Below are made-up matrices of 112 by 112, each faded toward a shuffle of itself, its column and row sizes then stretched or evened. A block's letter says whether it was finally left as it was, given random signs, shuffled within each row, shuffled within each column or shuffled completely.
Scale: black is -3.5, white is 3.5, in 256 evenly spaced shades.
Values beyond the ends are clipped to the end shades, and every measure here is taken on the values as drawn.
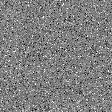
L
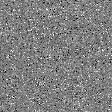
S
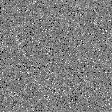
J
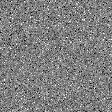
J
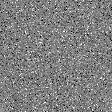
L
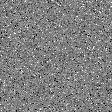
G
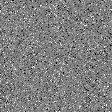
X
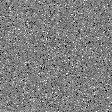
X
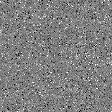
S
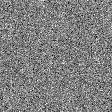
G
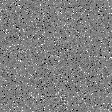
J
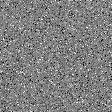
G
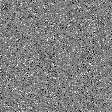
X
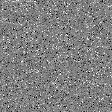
J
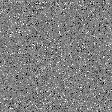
J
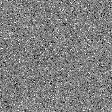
X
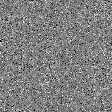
X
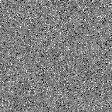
S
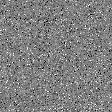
J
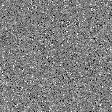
X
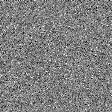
L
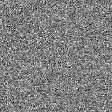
S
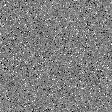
G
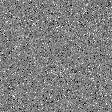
G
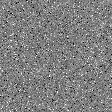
G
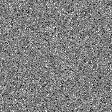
J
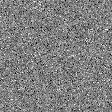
L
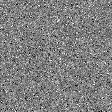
L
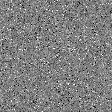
X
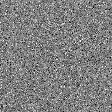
X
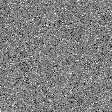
G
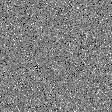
G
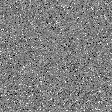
L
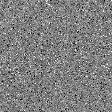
J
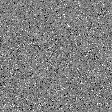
L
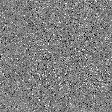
J
